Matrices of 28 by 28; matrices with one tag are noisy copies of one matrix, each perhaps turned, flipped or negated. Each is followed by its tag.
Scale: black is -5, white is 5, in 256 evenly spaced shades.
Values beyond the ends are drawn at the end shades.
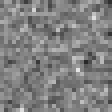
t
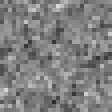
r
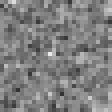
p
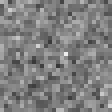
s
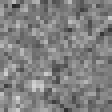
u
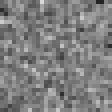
p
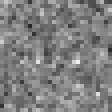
s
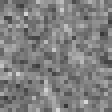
r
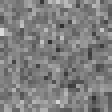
u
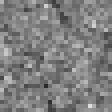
r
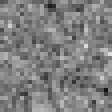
r
